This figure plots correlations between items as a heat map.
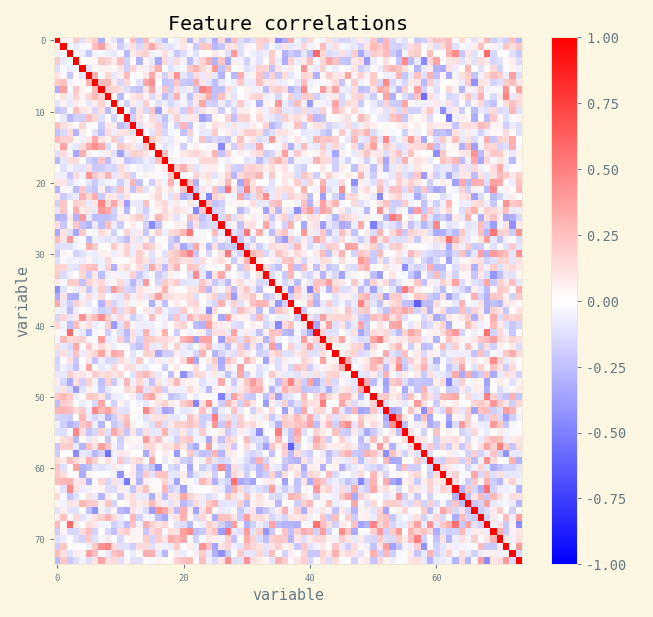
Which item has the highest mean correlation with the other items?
42
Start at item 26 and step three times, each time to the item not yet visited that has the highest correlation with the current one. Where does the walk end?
55
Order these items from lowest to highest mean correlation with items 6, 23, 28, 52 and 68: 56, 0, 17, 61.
17, 61, 56, 0
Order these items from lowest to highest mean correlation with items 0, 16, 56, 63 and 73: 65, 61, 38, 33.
33, 65, 38, 61
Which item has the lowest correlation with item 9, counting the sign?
40
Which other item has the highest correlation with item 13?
49
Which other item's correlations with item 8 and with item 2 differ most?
41
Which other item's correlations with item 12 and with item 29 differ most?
20
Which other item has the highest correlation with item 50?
68
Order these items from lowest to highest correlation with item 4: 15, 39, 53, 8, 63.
63, 8, 15, 53, 39
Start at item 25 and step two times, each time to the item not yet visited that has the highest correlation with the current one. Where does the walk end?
54
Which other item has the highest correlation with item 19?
5
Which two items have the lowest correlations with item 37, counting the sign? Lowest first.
57, 35
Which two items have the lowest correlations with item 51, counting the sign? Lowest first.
22, 33
